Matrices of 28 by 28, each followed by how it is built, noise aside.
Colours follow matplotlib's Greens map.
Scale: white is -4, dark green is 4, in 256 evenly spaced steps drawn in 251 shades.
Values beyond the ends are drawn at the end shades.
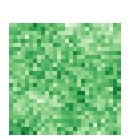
smooth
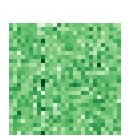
uneven columns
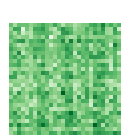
blocks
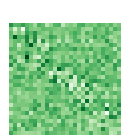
banded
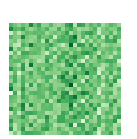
repeating rows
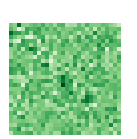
banded
